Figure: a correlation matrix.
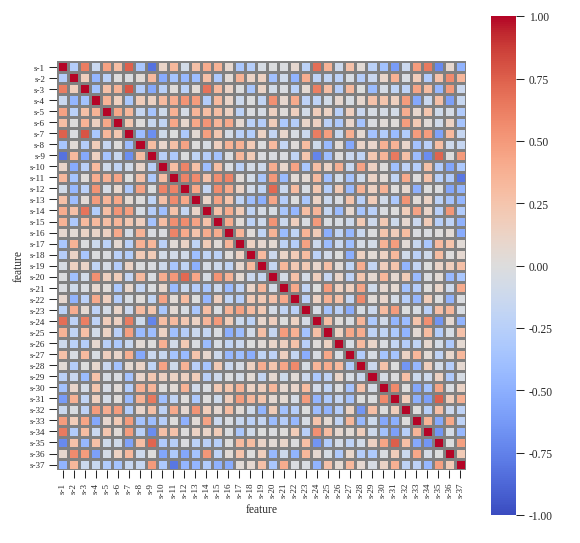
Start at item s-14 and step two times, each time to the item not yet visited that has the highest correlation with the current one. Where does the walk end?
s-7
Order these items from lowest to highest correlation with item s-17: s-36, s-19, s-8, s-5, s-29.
s-5, s-29, s-19, s-36, s-8
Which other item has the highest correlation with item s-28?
s-22
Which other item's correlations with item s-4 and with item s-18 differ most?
s-13
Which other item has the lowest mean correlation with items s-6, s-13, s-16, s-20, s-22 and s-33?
s-37
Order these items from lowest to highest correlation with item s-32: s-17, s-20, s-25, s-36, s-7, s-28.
s-28, s-25, s-7, s-36, s-17, s-20
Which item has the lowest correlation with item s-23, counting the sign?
s-27
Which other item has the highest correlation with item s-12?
s-20
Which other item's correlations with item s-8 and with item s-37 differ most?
s-11
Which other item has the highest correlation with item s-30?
s-31
